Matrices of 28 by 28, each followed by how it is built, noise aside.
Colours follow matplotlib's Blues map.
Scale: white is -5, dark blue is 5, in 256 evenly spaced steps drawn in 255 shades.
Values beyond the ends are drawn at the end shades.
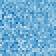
lower triangular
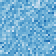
Hankel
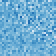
upper triangular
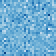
uneven columns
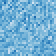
Hankel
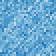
Hankel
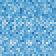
repeating columns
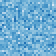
repeating columns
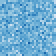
repeating rows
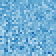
lower triangular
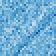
Hankel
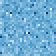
sparse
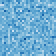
repeating columns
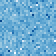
sparse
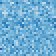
repeating columns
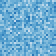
repeating rows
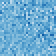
upper triangular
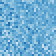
lower triangular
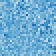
upper triangular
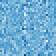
uneven columns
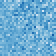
upper triangular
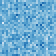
repeating rows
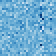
uneven columns
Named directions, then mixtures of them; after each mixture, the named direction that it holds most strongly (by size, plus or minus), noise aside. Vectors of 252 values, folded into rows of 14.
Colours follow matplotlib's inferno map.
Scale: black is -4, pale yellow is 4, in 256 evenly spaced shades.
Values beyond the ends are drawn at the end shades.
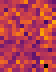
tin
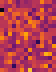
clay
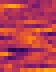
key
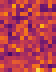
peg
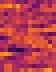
key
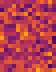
peg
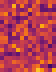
peg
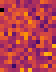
clay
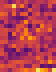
peg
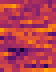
key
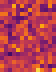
peg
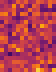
peg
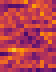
key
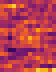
key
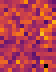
tin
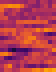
key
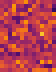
peg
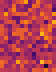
tin
